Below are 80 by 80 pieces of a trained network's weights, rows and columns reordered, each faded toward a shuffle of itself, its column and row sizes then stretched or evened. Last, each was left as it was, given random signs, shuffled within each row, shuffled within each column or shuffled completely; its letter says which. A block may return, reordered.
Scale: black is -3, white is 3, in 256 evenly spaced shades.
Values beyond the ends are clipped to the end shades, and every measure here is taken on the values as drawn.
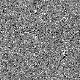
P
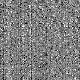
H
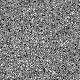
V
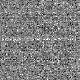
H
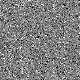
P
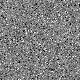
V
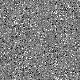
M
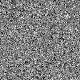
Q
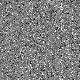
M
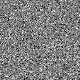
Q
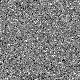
V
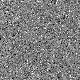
V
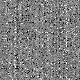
H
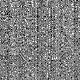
H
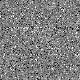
P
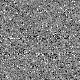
Q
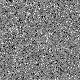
V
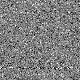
Q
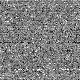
Q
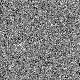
V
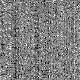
H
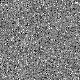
M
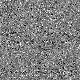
Q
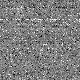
Q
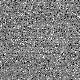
Q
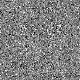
P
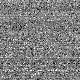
Q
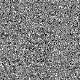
H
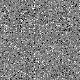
P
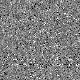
P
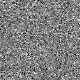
P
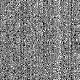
H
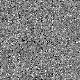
P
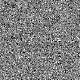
H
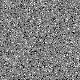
Q
